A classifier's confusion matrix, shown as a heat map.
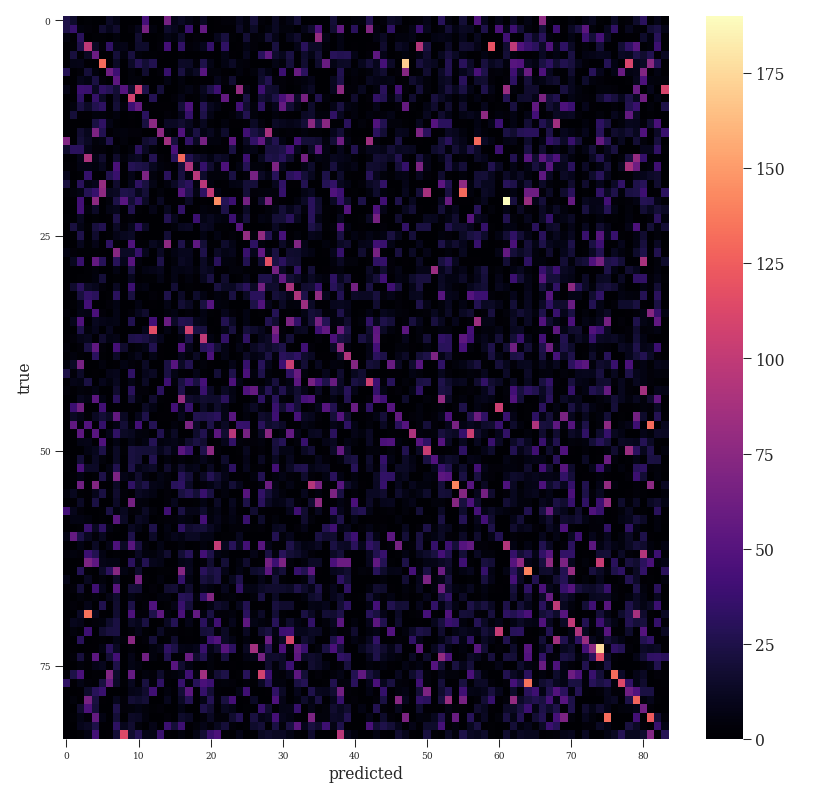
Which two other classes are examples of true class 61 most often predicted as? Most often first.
21, 46
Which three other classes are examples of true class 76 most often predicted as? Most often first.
27, 19, 6
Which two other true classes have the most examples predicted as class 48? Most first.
64, 72
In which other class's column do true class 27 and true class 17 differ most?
78
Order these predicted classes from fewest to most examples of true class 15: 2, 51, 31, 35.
51, 2, 31, 35
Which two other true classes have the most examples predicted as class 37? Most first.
55, 42
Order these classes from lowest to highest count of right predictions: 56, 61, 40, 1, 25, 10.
1, 56, 10, 40, 25, 61
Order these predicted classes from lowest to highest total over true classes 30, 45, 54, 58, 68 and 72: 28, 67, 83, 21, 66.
83, 67, 21, 28, 66
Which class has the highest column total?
38
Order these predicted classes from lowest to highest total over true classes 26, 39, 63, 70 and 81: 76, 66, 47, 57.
76, 57, 47, 66
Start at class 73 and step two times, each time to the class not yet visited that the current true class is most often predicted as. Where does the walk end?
52
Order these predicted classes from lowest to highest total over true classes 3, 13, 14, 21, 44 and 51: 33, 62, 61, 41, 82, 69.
41, 69, 33, 82, 62, 61
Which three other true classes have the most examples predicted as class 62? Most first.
3, 79, 38
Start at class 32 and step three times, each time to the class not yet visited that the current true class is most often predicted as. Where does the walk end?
67
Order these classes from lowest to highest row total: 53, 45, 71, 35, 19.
53, 45, 71, 19, 35
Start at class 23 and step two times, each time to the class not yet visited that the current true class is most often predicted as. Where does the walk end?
80
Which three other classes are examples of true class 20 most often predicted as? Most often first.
55, 50, 5
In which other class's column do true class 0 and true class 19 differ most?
5
